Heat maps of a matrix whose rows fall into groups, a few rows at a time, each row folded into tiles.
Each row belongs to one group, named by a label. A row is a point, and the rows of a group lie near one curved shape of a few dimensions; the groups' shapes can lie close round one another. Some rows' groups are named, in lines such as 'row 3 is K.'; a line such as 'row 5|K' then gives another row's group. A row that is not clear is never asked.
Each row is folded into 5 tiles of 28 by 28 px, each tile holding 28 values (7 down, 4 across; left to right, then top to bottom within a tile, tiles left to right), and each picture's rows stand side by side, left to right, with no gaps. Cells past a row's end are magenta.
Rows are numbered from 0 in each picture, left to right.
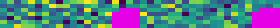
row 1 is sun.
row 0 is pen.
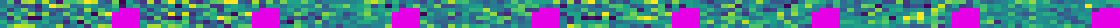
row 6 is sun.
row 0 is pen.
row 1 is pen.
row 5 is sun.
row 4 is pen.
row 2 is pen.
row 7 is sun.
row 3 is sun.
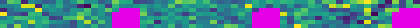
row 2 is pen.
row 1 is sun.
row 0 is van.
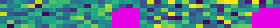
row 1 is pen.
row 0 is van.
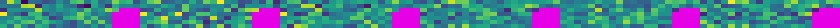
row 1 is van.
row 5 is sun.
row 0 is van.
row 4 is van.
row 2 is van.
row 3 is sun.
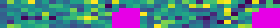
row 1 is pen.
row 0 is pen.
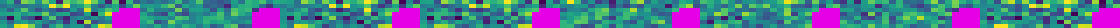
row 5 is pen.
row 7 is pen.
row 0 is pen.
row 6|sun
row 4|van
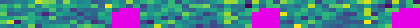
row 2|pen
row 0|sun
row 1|pen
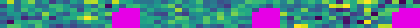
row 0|pen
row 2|pen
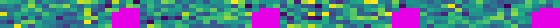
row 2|pen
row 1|pen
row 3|sun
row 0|pen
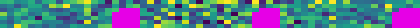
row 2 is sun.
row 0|pen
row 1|pen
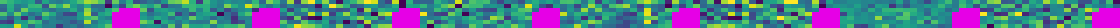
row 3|van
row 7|van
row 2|pen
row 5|pen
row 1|sun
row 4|pen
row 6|van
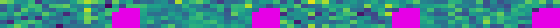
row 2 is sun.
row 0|pen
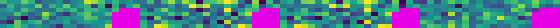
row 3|sun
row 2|pen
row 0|pen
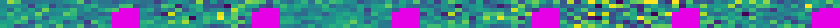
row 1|sun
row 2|van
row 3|sun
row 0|van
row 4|pen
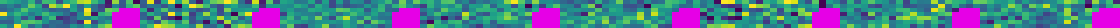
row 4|sun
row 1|pen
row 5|pen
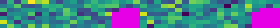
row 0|sun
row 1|sun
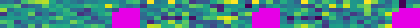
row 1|pen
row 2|pen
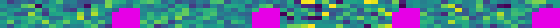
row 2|pen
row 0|sun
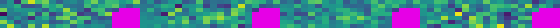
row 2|sun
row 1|sun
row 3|van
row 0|sun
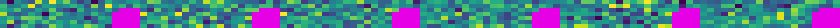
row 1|van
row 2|van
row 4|pen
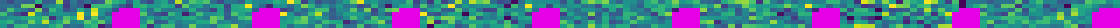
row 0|sun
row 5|sun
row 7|sun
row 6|pen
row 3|sun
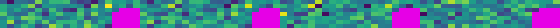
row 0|sun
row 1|sun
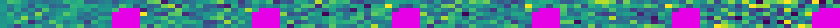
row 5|pen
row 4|sun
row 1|van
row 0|van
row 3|sun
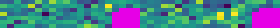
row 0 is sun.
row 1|sun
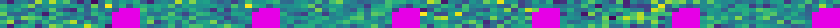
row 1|sun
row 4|sun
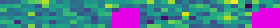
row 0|sun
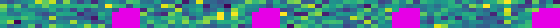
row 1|sun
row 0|sun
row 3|pen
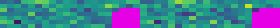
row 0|sun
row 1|sun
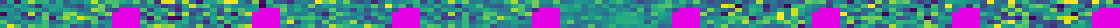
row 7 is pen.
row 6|sun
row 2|sun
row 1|pen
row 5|sun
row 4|van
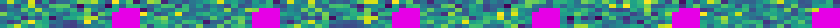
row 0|pen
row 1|van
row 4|pen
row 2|pen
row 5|van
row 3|sun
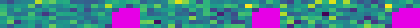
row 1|sun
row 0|sun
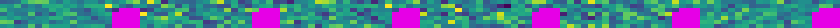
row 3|van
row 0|sun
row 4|sun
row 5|van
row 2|sun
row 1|van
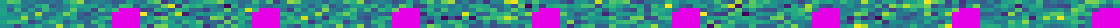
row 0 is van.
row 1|van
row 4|van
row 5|van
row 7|sun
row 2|van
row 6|pen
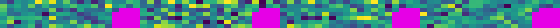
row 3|van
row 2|pen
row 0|sun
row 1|pen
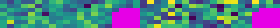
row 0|sun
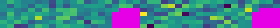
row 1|van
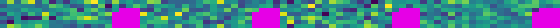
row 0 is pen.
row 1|van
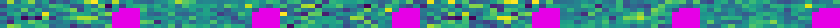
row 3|pen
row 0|pen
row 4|sun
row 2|van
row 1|sun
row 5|van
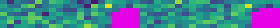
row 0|sun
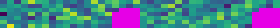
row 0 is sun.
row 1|sun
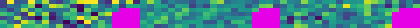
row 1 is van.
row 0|pen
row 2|pen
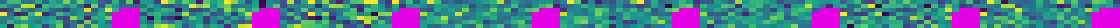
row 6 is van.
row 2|pen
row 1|pen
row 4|van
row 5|van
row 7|van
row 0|van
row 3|van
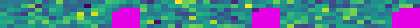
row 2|van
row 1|sun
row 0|sun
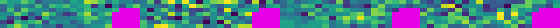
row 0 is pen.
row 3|sun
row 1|pen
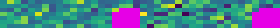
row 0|van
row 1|van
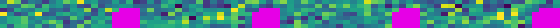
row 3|sun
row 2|pen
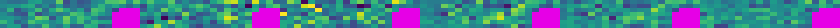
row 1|pen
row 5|van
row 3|sun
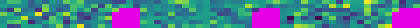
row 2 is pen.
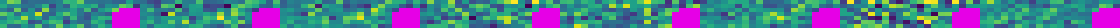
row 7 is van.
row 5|sun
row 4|pen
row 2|sun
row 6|pen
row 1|sun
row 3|pen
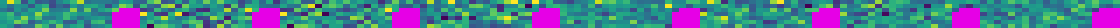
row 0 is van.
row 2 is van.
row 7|sun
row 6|van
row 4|sun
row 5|van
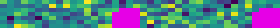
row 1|sun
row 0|pen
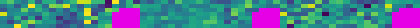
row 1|van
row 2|sun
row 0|pen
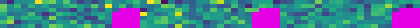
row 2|van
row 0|sun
